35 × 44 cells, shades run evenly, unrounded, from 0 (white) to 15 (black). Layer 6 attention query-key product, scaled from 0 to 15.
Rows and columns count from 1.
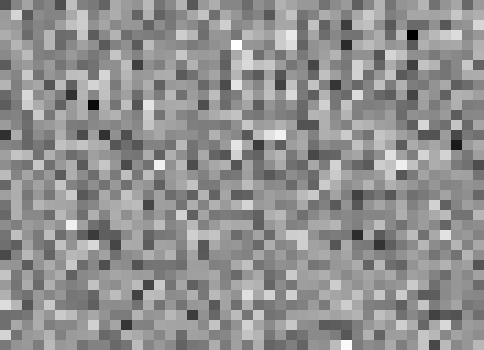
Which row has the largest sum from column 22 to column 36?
20
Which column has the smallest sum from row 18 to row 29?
7
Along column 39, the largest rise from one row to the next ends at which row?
14
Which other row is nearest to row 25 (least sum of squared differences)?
26
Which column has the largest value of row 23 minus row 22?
41
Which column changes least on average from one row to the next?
16
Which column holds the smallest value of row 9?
22
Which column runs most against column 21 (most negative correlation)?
3
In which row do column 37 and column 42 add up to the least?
4
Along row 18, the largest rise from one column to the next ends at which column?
37
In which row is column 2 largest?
25
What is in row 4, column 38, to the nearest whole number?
15
